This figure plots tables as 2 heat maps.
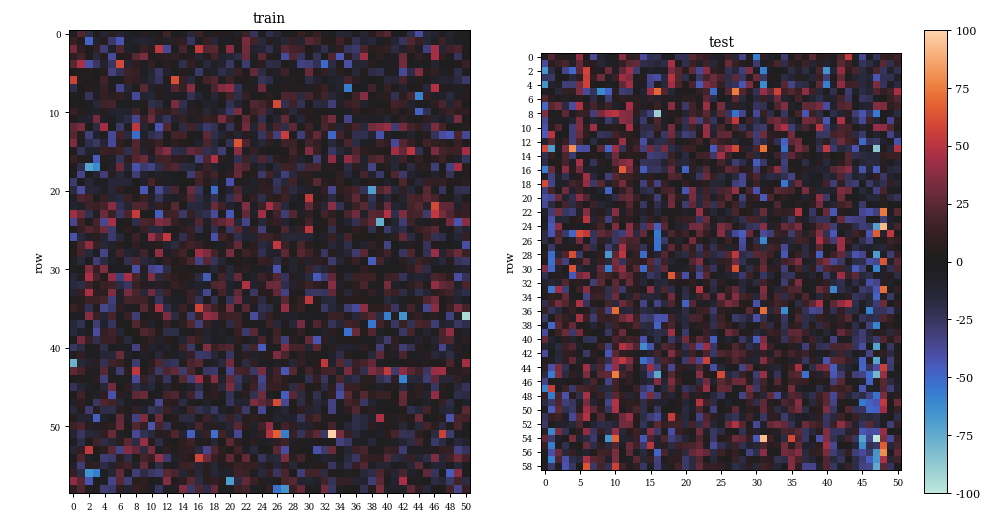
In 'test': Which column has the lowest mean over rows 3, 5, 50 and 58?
47
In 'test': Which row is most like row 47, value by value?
11
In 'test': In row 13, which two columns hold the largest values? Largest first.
4, 31
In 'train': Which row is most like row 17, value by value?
56
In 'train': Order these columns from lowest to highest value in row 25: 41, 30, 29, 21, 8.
41, 8, 29, 21, 30
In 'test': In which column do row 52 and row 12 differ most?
34
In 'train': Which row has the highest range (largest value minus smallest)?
51
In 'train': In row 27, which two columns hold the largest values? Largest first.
26, 2
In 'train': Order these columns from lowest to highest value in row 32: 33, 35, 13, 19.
35, 13, 19, 33
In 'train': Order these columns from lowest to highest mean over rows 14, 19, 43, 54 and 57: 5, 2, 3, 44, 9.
5, 2, 3, 44, 9
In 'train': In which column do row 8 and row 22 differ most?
44
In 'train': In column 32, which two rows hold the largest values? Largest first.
42, 58
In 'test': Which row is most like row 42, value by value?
46
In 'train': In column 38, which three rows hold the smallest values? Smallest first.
20, 37, 29
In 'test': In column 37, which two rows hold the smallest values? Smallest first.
45, 8
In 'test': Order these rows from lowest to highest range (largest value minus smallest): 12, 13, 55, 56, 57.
12, 57, 55, 56, 13
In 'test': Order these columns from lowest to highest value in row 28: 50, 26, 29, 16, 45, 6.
45, 29, 16, 6, 50, 26
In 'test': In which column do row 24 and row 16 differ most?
48
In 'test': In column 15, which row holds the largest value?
55
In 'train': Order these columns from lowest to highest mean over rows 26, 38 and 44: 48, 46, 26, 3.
3, 46, 48, 26
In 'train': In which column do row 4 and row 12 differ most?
6
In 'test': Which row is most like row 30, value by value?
28
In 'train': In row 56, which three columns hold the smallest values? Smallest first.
2, 3, 48
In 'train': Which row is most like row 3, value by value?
46
